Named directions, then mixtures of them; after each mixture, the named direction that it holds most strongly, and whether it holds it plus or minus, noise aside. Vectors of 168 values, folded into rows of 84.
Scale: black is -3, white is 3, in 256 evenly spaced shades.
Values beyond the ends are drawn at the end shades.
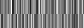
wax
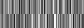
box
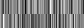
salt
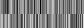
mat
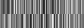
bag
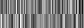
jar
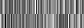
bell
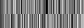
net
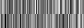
bell, plus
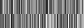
net, plus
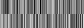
mat, plus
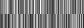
mat, minus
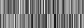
box, minus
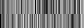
net, plus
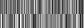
jar, plus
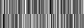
salt, minus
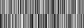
mat, minus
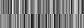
box, minus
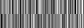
jar, minus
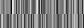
wax, minus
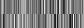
box, minus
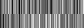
salt, minus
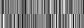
salt, plus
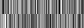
salt, plus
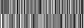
jar, plus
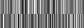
salt, plus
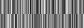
wax, plus
